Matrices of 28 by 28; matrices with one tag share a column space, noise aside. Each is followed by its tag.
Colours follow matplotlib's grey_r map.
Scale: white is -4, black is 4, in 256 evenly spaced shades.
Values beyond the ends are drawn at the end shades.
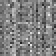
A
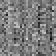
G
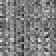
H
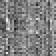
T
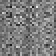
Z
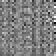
Z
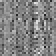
T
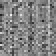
A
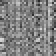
H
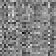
A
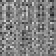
A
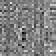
G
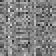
Z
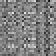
Z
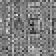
T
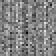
A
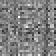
G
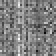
G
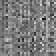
H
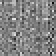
H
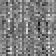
T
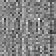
T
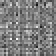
A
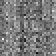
H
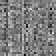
G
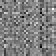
Z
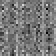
G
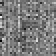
H
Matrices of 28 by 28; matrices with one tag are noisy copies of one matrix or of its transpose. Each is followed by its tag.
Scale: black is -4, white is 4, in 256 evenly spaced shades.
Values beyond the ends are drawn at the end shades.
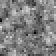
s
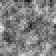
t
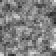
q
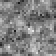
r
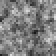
s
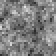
s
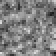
q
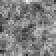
t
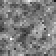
t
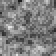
s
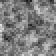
t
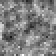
t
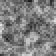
t
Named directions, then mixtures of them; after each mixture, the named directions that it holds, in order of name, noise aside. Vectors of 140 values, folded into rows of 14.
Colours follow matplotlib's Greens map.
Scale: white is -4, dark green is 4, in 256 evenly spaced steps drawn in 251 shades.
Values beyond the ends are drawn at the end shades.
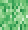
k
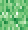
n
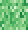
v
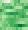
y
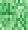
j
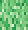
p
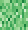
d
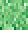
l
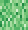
d.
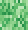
j.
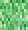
d, k.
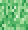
k, l, v.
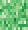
l, n, y.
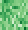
j, p, y.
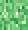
n.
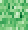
j, n, v.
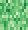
j, l, n.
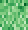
j, l.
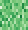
d.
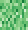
d.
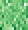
l.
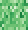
v.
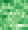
y.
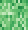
j.
